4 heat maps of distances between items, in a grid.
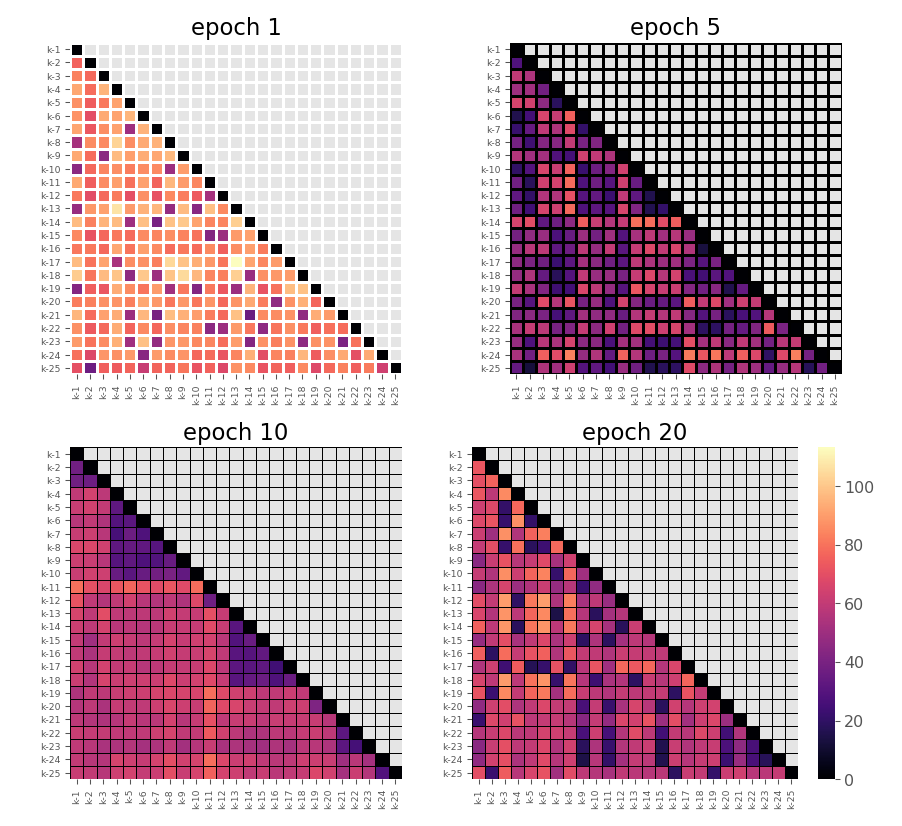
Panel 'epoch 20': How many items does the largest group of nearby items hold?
7
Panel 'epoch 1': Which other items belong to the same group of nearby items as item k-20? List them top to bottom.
k-16
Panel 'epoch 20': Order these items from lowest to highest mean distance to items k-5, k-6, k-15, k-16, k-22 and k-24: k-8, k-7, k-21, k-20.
k-20, k-8, k-21, k-7
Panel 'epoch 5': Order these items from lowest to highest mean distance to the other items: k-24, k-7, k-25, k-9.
k-25, k-7, k-9, k-24
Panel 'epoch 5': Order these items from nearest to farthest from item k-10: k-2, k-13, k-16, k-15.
k-2, k-13, k-15, k-16
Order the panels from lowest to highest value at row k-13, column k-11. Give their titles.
epoch 5, epoch 20, epoch 10, epoch 1
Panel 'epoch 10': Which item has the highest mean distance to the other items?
k-11
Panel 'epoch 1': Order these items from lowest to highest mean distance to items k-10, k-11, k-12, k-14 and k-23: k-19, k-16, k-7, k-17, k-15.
k-7, k-15, k-19, k-16, k-17
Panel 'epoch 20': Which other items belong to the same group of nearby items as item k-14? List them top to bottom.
k-4, k-12
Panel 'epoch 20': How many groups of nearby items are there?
6
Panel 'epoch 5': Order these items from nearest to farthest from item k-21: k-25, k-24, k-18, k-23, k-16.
k-18, k-16, k-25, k-23, k-24
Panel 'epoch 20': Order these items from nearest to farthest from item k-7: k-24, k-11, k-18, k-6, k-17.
k-18, k-11, k-24, k-17, k-6
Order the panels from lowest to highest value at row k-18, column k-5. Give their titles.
epoch 5, epoch 1, epoch 10, epoch 20
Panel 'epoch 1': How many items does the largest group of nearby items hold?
6
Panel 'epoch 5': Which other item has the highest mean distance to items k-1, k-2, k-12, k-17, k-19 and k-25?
k-14
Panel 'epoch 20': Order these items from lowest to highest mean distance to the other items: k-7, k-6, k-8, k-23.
k-23, k-7, k-8, k-6
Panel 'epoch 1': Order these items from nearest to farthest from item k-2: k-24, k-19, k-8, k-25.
k-25, k-24, k-19, k-8
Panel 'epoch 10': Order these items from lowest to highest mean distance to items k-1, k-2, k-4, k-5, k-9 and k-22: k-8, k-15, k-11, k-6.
k-6, k-8, k-15, k-11
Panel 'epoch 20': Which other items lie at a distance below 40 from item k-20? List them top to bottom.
k-9, k-11, k-15, k-22, k-23, k-24
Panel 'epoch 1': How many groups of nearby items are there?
8
